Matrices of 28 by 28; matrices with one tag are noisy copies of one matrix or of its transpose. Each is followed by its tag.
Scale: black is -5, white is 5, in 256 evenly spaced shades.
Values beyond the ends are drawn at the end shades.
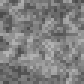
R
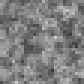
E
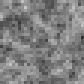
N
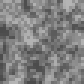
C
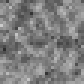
N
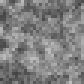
R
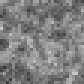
R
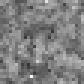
E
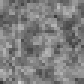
E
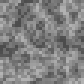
N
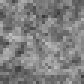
R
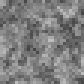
E
